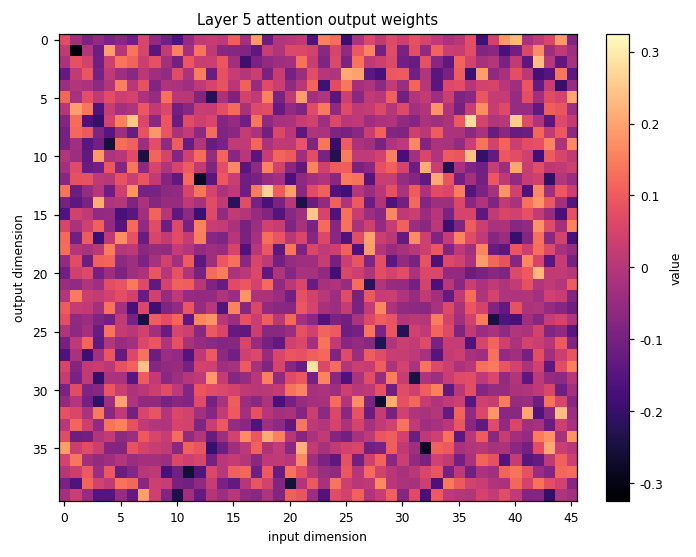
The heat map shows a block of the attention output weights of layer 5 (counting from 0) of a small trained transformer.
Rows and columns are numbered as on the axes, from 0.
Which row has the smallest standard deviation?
22
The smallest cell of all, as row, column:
1, 1
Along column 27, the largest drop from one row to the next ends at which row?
19
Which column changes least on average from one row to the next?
9
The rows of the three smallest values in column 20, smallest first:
38, 12, 33
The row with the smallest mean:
14
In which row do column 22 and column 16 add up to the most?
28
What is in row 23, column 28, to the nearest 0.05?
0.15
